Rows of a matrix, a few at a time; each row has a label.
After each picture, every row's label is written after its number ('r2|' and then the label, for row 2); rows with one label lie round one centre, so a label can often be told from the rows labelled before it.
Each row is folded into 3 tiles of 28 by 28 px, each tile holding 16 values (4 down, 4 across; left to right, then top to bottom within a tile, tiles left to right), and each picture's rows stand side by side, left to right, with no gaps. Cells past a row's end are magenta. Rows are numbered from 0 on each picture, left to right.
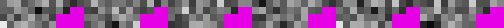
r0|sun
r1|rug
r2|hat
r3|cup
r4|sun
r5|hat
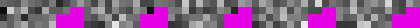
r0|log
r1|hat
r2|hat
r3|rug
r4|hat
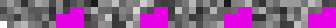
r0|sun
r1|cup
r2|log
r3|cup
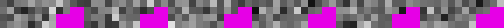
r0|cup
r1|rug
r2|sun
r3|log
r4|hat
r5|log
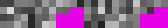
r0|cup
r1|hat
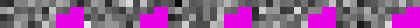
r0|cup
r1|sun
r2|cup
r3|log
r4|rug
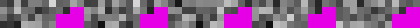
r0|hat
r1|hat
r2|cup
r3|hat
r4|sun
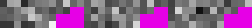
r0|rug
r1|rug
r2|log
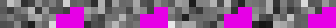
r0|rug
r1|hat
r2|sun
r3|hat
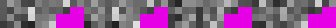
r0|rug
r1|rug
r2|cup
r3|rug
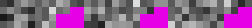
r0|cup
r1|hat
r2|sun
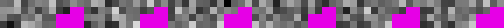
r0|hat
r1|rug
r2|log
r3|sun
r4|rug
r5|rug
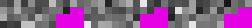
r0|hat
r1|sun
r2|log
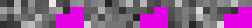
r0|hat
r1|sun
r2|rug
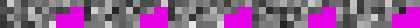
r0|rug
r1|log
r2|log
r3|cup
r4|hat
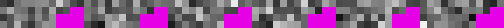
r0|cup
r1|hat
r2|rug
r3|hat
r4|cup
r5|sun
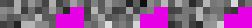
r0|hat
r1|log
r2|rug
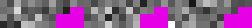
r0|hat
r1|log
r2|sun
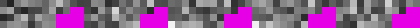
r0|cup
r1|rug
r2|sun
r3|sun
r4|hat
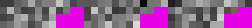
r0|cup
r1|log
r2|cup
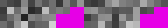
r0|log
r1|cup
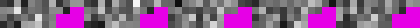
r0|hat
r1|hat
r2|cup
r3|cup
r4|hat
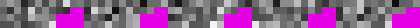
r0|rug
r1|log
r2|cup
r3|sun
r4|log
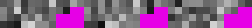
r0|hat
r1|hat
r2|cup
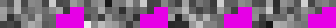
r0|hat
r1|sun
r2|hat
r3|hat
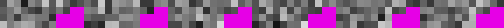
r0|sun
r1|hat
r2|rug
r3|rug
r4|cup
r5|cup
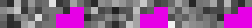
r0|hat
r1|cup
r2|sun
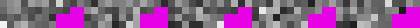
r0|sun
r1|cup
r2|rug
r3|log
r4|hat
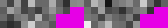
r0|hat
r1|sun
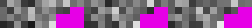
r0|rug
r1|rug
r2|rug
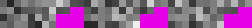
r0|cup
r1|rug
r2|rug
